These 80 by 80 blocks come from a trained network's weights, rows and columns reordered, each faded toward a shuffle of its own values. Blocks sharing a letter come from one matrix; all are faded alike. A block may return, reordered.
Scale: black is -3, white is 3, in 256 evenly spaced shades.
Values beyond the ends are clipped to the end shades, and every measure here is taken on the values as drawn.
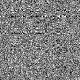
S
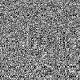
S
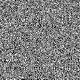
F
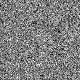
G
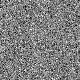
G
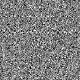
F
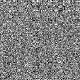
S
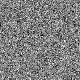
G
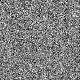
G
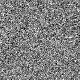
G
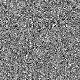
F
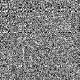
S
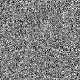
F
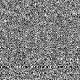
S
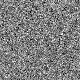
G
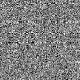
S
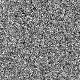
G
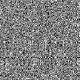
S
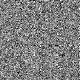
F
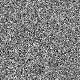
G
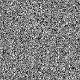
F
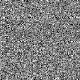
F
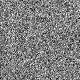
G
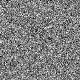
G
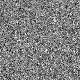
G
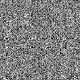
S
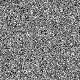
G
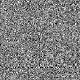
S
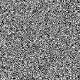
F
